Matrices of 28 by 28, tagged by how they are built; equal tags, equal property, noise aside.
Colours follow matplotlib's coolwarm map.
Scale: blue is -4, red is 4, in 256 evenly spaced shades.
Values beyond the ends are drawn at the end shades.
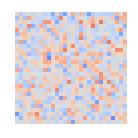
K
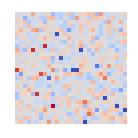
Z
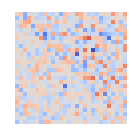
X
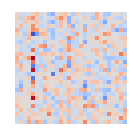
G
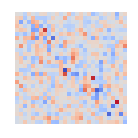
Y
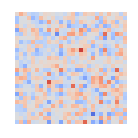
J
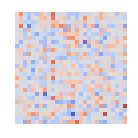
J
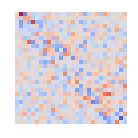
Y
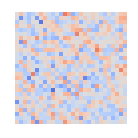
K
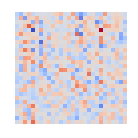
G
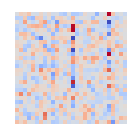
G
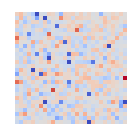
Z
